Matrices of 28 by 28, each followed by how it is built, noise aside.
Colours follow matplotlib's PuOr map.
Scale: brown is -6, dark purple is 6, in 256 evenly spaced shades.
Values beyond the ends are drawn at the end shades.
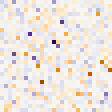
sparse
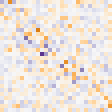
banded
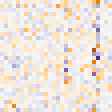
uneven columns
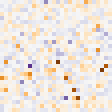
sparse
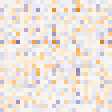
low rank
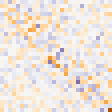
banded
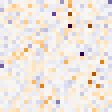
sparse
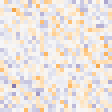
Toeplitz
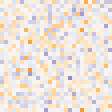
noise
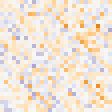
Toeplitz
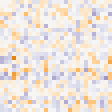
low rank
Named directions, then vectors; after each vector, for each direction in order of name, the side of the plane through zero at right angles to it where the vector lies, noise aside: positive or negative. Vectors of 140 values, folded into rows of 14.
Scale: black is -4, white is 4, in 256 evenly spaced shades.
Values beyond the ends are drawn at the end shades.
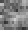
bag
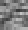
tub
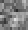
positive, positive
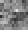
negative, negative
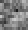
positive, positive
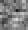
positive, positive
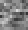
negative, negative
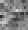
negative, negative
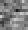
positive, positive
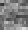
negative, positive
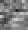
positive, positive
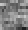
positive, negative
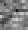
positive, positive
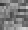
negative, positive
